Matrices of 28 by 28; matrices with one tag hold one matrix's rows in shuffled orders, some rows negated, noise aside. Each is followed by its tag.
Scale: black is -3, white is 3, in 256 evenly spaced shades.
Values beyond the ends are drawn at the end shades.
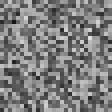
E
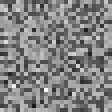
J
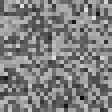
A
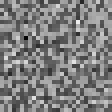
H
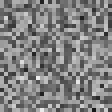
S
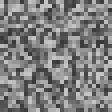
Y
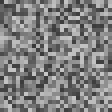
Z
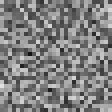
Z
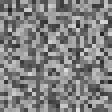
E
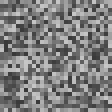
A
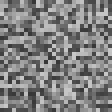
Y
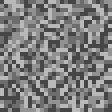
E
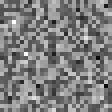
E
